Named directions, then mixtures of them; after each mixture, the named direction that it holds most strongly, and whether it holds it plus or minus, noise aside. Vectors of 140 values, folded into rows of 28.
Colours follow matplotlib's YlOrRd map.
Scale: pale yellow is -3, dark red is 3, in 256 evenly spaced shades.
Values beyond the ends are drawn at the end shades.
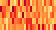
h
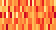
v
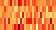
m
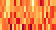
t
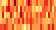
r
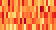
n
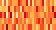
v, plus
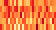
m, minus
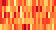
r, minus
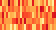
n, plus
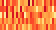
v, minus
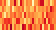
t, plus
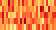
n, plus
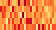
h, plus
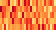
h, plus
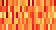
v, minus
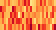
h, plus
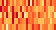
v, minus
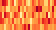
r, minus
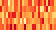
n, minus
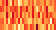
m, minus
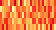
h, minus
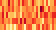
n, plus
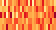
v, plus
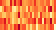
m, plus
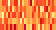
n, minus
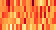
t, minus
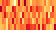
h, plus
